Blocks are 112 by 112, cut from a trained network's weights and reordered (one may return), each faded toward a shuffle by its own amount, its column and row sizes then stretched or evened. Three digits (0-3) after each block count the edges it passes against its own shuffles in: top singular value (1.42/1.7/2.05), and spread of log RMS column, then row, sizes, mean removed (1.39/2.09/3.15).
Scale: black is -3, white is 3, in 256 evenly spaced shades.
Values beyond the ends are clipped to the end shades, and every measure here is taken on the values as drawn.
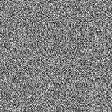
3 0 1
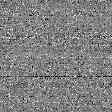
1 1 2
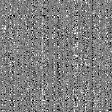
2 3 2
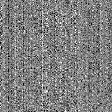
2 2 1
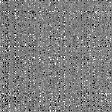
2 3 2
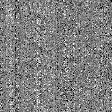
1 2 0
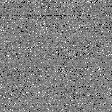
0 0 2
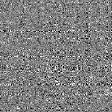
3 2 3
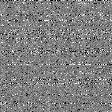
1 0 3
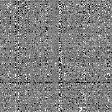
2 3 1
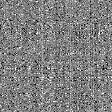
1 0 2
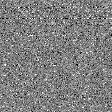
0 0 2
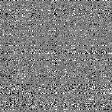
0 2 3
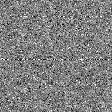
1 0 1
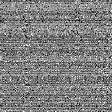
3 1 0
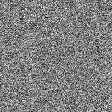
2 0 0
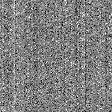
1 1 0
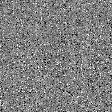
0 1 1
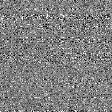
1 1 3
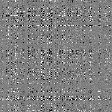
1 3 3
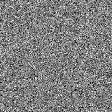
1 0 1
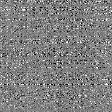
1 1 3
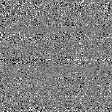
0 2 3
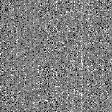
1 2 1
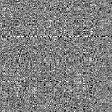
3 2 1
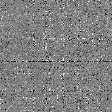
1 2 2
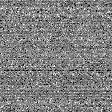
2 0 1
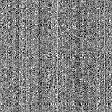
3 1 2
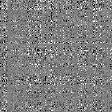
0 3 3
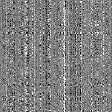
3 3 2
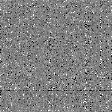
0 2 1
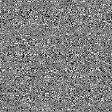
0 2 3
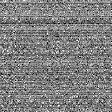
3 1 0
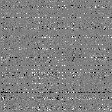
1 2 3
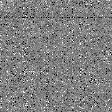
0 2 1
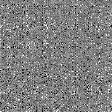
0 2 2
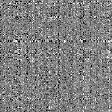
2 2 2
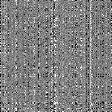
3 3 2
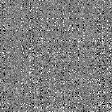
0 3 2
